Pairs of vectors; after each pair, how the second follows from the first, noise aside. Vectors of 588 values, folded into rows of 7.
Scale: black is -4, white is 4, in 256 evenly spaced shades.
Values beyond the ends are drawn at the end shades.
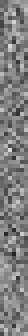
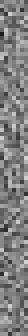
wrapped around.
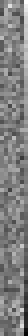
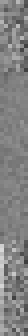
wrapped around, partly zeroed.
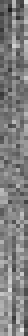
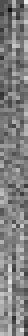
copied.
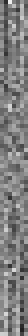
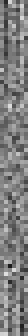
copied.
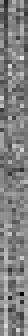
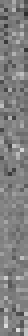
partly zeroed.
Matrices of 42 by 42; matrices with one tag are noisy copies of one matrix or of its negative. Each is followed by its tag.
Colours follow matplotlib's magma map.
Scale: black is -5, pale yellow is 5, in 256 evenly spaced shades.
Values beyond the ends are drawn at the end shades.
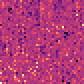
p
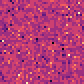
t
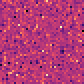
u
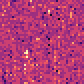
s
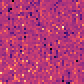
p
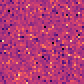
t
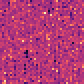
s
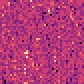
s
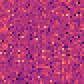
t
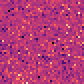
t
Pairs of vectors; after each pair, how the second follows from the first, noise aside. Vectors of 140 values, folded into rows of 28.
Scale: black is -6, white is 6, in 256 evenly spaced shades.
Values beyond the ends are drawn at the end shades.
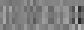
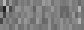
reversed, partly zeroed.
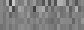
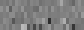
reversed, partly zeroed.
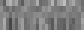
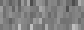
reversed, partly zeroed.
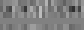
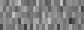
shuffled.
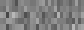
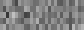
copied.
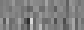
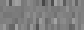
reversed, negated, partly zeroed.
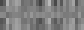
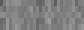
shrunk.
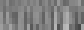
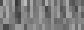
reversed, negated.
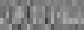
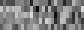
reversed, scaled up.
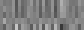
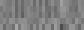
shrunk.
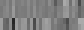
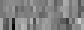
copied.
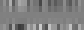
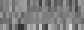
copied.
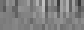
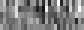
negated, scaled up.
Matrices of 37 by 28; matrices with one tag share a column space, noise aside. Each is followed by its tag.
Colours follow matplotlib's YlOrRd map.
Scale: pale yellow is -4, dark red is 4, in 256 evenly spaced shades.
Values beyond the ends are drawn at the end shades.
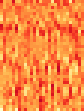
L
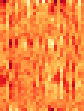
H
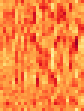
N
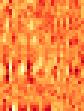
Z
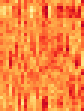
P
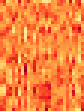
L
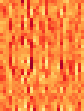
Z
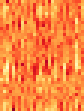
Z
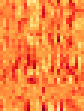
Z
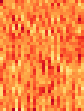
L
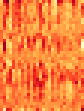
H
